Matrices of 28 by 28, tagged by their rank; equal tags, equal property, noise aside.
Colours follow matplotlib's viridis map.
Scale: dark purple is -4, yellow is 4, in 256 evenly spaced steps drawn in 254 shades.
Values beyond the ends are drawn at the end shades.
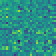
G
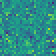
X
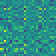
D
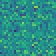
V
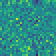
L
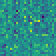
D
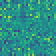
V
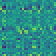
D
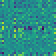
D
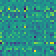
D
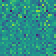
X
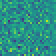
L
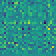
X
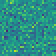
V
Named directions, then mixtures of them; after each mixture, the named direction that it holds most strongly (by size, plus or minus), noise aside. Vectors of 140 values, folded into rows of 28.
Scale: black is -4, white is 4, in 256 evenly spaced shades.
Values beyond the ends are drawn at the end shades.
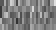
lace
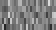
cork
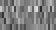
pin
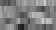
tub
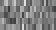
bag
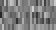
lace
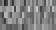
pin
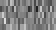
pin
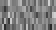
cork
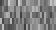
lace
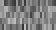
bag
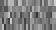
cork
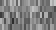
lace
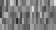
lace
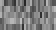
bag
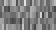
bag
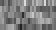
tub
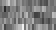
tub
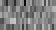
bag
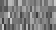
cork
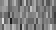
cork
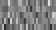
cork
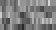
tub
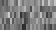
cork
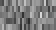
bag
